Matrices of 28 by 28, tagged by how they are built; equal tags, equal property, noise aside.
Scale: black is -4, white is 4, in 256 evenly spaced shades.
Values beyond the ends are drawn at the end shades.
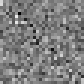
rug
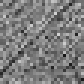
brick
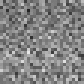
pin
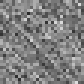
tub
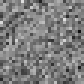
brick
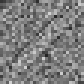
brick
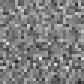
pin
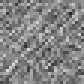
brick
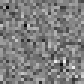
rug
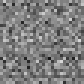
pin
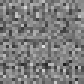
pin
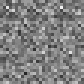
pin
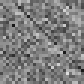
tub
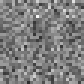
pin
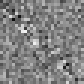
rug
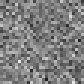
tub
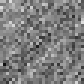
brick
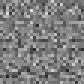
pin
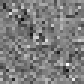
rug
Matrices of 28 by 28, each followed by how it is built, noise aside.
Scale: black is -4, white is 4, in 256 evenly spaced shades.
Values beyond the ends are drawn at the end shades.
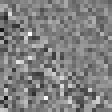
lower triangular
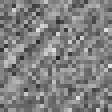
Hankel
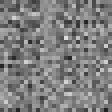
blocks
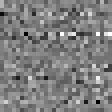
uneven rows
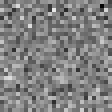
repeating columns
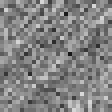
Hankel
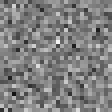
noise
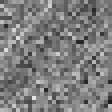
Hankel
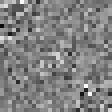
block diagonal
